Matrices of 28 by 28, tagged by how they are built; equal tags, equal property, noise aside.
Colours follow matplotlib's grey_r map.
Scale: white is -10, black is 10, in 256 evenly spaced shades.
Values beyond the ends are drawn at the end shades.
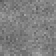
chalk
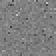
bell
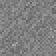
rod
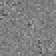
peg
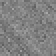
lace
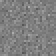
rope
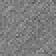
rod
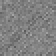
rod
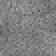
chalk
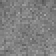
chalk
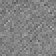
rod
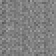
rope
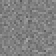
rope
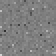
bell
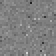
bell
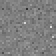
bell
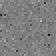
bell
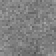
chalk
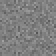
rope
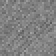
rod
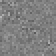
peg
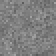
chalk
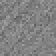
rod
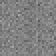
rope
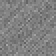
rod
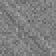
lace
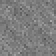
lace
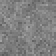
chalk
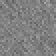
lace
